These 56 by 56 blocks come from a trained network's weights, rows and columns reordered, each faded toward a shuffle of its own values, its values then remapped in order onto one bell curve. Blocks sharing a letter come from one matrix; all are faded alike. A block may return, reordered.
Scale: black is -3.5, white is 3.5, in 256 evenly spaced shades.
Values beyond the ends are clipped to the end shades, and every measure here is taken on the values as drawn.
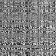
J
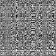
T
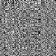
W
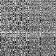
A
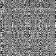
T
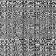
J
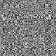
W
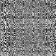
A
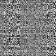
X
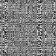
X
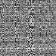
A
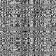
J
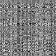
J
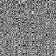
W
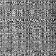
J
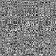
W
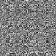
W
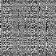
A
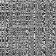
A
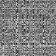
X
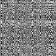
X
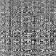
J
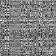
A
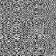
W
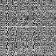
A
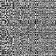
X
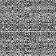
A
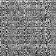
X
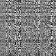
T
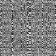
X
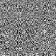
W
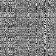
X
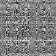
A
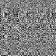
W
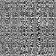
T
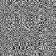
W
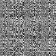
A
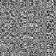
W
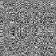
W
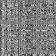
J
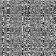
X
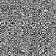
W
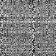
T
